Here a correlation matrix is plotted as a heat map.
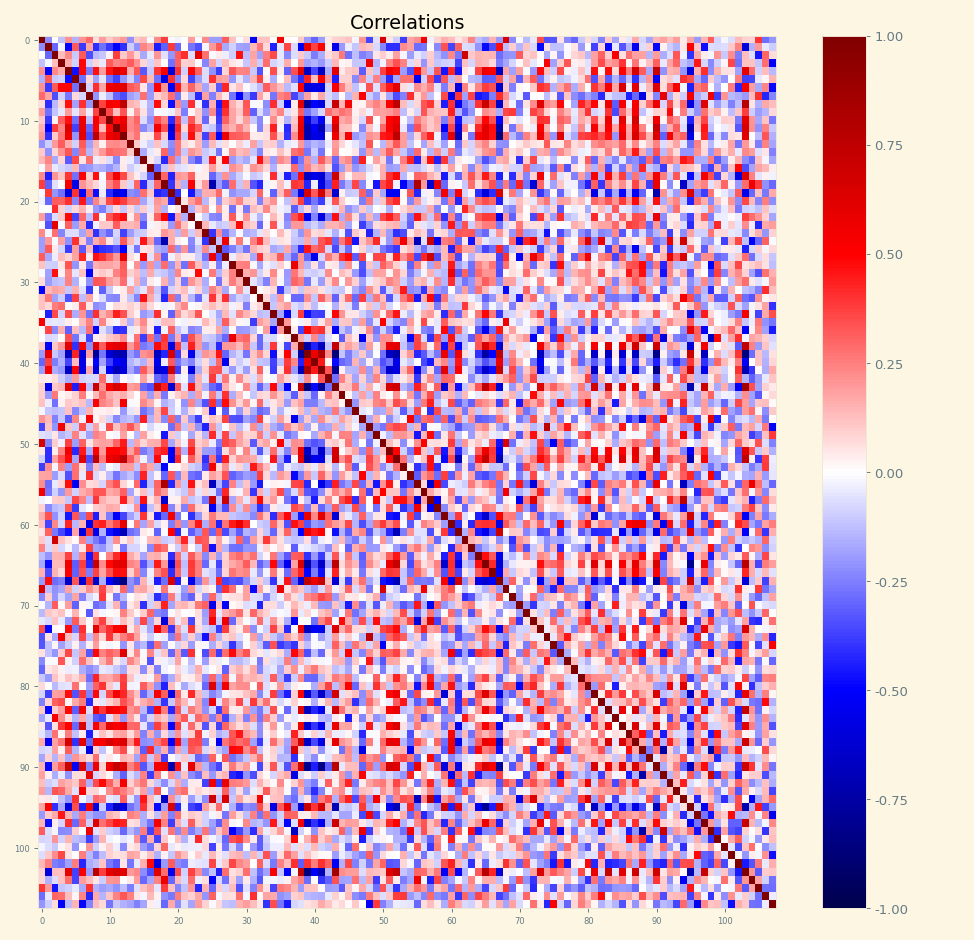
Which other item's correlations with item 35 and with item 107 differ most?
75
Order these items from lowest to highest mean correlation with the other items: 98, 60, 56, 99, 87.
98, 99, 56, 60, 87
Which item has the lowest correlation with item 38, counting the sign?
39
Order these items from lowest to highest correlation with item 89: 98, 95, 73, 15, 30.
30, 95, 73, 98, 15
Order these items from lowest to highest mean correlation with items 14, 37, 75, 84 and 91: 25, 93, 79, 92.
25, 92, 79, 93
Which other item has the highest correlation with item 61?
67
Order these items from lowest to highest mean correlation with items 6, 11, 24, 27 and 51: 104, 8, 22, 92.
104, 92, 22, 8
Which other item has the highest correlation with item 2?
62
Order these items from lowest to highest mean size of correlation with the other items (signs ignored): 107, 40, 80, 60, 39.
107, 80, 40, 60, 39
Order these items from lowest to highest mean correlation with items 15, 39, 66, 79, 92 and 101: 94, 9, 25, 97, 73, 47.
97, 73, 47, 9, 94, 25
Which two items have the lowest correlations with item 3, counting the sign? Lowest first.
107, 61
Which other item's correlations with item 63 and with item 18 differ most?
37
